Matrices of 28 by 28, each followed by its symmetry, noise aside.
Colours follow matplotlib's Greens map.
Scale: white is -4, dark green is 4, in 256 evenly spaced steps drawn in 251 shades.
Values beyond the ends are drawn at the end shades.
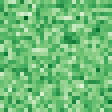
no symmetry.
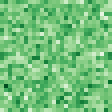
same after a half turn.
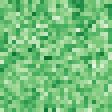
no symmetry.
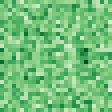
mirrored top to bottom.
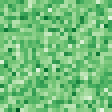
antisymmetric.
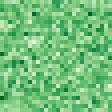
same after a half turn.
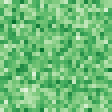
same after a half turn.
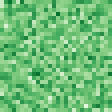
symmetric across the other diagonal.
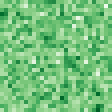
symmetric across the other diagonal.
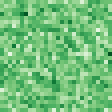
antisymmetric.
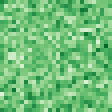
mirrored top to bottom.
